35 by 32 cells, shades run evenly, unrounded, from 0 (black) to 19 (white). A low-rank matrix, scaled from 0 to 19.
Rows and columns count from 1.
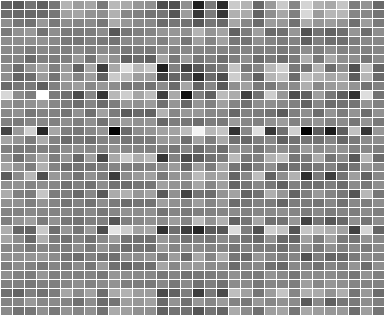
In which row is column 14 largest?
13
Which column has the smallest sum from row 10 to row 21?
26
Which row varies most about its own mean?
15
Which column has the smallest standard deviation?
5
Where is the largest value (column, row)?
4, 11
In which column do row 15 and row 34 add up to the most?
17
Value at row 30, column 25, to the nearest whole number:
10
